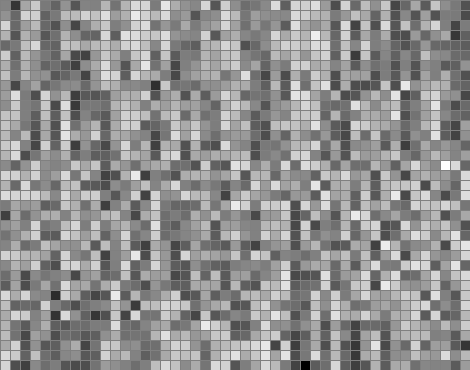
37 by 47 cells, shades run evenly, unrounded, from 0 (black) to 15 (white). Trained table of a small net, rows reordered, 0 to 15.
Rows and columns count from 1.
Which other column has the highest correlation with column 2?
40
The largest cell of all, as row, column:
17, 45
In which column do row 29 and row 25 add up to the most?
39
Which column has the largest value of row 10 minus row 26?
15
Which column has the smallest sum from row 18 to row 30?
30
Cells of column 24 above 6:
33
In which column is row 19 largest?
32
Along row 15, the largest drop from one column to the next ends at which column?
8
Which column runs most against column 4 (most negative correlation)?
5
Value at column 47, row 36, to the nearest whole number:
11
